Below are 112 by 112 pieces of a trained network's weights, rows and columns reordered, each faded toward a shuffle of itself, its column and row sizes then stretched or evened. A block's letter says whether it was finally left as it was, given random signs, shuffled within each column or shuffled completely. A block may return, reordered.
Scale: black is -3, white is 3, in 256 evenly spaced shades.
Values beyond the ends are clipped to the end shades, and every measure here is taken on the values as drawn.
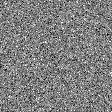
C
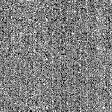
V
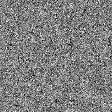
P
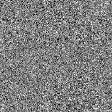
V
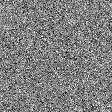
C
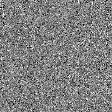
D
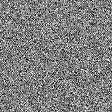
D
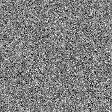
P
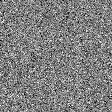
C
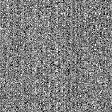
V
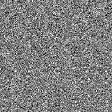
V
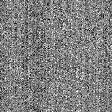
V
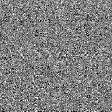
V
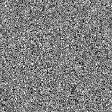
V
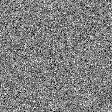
P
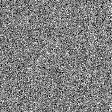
P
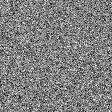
C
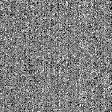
V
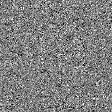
D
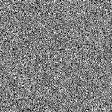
V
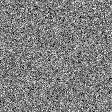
C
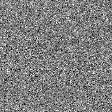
D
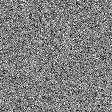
C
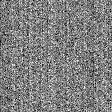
P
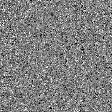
P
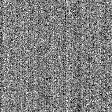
P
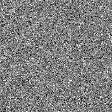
D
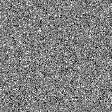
D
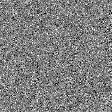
D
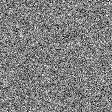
C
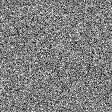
C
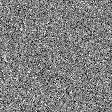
C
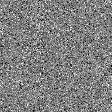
P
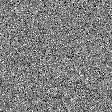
C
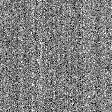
P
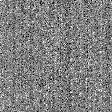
P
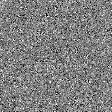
D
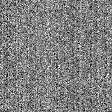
P
